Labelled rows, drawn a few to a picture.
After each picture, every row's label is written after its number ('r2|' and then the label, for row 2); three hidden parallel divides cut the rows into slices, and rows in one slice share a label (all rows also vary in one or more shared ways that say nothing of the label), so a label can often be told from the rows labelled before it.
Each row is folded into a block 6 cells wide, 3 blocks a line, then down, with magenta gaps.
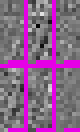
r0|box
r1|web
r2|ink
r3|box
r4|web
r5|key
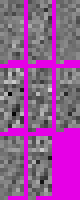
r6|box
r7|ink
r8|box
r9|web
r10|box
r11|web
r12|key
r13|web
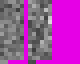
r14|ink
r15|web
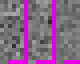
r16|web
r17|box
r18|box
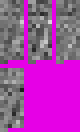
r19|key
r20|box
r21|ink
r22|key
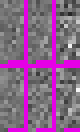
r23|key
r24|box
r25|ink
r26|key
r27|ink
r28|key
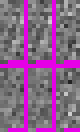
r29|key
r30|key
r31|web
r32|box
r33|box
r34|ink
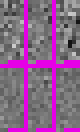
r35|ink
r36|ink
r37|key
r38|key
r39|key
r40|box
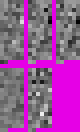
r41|key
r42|ink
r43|box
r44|box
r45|ink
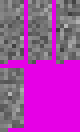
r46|web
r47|web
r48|box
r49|box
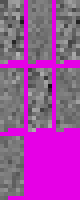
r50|box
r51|key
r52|box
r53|key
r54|ink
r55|box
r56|key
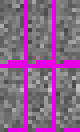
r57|ink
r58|box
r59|key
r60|key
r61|web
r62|web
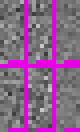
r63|ink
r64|ink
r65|box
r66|key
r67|web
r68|box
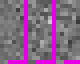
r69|box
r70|key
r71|box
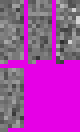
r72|ink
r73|key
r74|web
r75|key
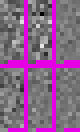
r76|key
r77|ink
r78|box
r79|ink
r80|box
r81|box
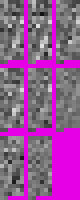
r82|box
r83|ink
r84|web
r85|box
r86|key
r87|key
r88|key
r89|web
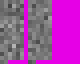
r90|ink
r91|key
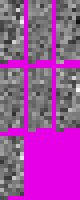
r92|web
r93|web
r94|ink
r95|web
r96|key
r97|web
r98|web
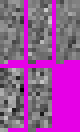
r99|box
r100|web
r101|key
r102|ink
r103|web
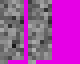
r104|key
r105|ink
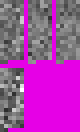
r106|web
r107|ink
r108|ink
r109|web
